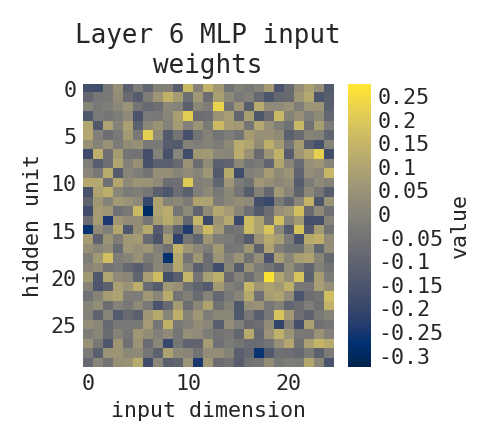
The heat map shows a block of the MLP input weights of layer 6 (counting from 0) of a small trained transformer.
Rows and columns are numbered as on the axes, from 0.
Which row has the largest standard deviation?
15
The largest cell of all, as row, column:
20, 18
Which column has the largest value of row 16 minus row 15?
0
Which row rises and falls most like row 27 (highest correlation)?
8
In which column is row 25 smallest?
19
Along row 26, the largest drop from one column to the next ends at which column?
17
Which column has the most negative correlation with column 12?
9
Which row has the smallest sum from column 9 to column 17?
29
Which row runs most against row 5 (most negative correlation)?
13
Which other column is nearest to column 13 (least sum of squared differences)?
21
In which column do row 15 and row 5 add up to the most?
6
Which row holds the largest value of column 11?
14
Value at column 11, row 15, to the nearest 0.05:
0.05
